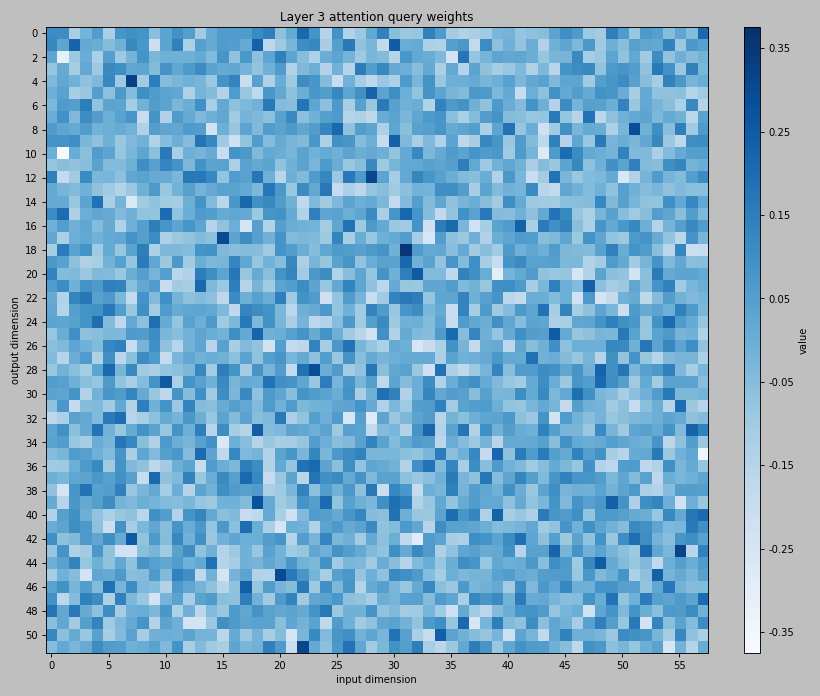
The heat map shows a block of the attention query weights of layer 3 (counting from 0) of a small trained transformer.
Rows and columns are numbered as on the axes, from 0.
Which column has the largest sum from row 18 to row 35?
13
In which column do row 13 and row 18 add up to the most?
31
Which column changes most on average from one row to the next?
28
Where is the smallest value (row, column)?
10, 1
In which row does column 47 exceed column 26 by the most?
7
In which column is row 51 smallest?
54
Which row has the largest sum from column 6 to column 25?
0
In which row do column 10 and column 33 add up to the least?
17
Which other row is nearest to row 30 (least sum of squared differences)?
46
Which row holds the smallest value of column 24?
22
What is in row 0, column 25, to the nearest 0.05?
0.1
